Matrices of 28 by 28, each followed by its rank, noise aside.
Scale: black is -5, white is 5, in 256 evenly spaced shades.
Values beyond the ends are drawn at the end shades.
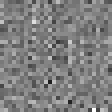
six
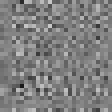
three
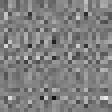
three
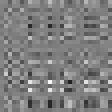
two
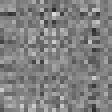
three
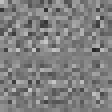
four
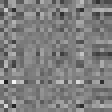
two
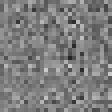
six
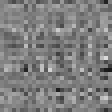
three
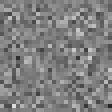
six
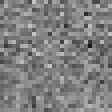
six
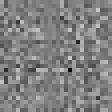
six
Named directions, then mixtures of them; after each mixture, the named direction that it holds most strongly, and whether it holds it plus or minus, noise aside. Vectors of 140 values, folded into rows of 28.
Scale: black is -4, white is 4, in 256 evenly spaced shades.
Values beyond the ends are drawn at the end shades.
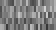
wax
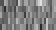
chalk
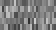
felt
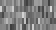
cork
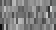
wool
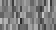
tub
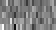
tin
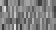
chalk, minus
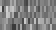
felt, plus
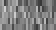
chalk, minus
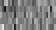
chalk, plus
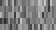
tub, minus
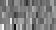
tin, plus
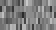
cork, minus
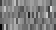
wool, plus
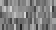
tin, minus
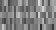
wax, plus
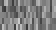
chalk, plus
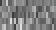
tin, plus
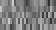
cork, plus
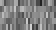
chalk, minus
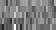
tin, minus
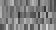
wax, minus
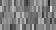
cork, plus
